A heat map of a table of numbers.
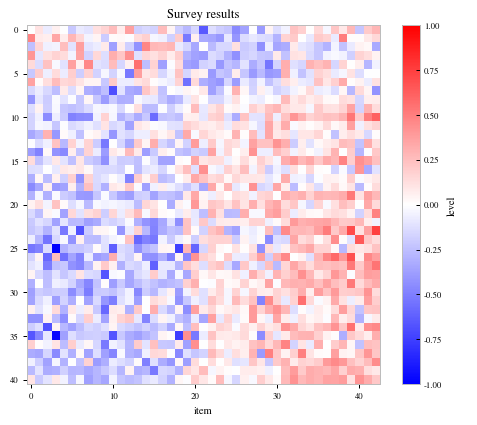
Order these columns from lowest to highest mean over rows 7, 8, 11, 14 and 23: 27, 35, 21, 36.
21, 27, 35, 36
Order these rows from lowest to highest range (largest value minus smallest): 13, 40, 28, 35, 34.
40, 13, 28, 34, 35
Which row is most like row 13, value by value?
32
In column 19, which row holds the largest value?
35
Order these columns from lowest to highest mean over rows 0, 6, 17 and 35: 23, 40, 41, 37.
23, 40, 41, 37
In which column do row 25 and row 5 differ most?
3
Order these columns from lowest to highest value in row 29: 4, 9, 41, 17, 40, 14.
17, 14, 4, 9, 40, 41
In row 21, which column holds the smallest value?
4
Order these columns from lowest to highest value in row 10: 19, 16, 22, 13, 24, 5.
5, 13, 16, 24, 19, 22
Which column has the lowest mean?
9
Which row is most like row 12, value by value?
11
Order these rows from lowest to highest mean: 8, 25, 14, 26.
25, 8, 14, 26
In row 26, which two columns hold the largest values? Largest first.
39, 37
